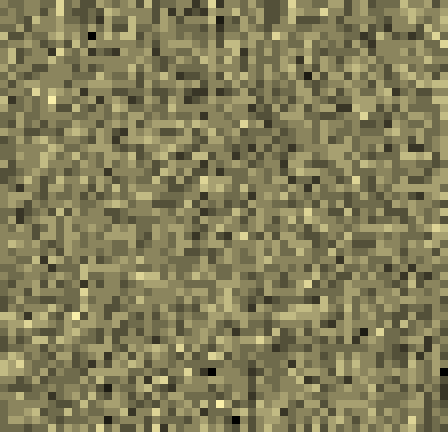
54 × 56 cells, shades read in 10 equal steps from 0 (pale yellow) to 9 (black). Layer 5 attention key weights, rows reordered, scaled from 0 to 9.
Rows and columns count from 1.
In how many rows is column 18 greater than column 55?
19
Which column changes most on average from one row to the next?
26
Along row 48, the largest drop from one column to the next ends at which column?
20
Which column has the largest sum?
32
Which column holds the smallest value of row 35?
18
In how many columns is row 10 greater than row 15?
18
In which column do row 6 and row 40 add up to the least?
10
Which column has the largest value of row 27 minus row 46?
3
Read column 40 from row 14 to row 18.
4 5 5 5 5
